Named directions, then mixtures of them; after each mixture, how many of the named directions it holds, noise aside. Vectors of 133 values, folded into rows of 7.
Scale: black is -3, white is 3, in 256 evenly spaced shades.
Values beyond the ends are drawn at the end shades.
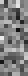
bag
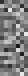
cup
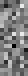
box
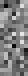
one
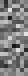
three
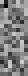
two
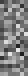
one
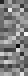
one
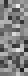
three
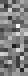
three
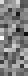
three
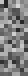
two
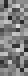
three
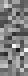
three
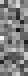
one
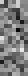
one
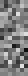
two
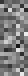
one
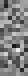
three
